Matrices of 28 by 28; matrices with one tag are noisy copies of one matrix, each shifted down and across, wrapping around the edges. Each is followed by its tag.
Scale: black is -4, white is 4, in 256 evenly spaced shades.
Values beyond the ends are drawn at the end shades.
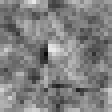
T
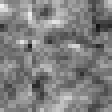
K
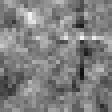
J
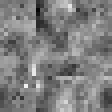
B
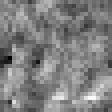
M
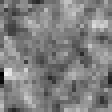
T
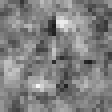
T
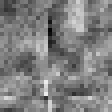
B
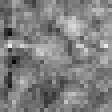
J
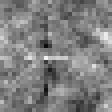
J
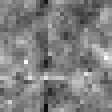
J
